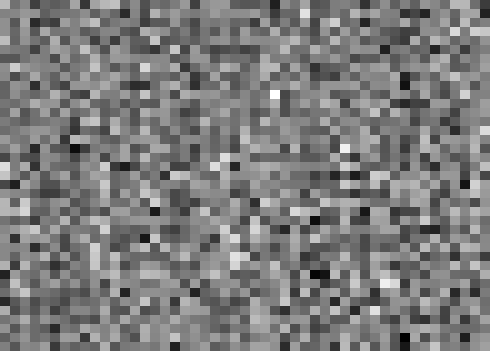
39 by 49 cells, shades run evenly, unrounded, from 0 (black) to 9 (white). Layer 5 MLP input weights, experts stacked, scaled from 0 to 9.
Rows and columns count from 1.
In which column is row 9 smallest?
41
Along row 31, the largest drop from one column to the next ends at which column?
32
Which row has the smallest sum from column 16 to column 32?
3
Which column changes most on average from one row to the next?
15
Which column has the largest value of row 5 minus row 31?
1
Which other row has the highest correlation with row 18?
13
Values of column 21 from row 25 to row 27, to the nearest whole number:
5 5 4
